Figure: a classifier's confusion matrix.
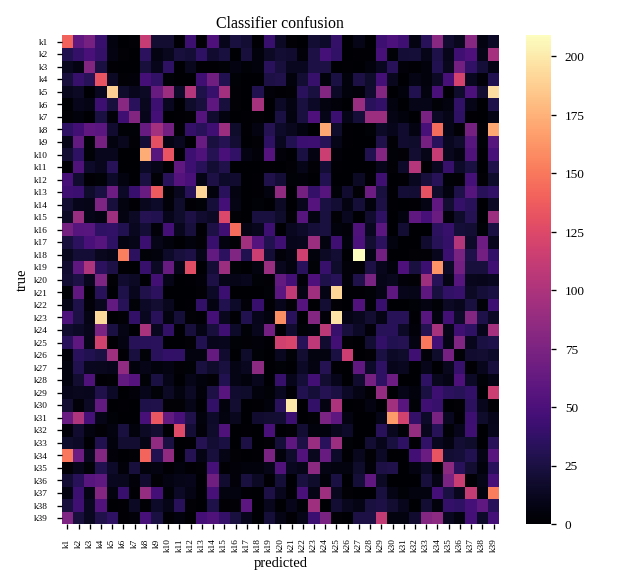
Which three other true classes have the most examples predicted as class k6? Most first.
k18, k27, k28
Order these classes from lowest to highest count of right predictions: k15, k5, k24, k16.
k24, k15, k16, k5
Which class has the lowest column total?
k26
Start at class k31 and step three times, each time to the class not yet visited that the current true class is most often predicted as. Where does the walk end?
k25
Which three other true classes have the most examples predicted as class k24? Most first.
k8, k10, k37
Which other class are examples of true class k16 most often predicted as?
k1
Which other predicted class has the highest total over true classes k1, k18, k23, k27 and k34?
k4
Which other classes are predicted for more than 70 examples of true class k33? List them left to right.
k9, k23, k25
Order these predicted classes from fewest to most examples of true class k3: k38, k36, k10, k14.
k14, k38, k10, k36
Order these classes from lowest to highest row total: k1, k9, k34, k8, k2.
k2, k9, k1, k34, k8
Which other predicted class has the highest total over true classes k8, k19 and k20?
k34
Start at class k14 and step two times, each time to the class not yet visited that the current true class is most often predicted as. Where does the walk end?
k36
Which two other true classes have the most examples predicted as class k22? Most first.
k18, k13
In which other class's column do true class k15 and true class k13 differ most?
k9
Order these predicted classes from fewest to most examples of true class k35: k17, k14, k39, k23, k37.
k17, k37, k39, k14, k23
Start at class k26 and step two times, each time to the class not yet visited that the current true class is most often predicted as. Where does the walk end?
k39
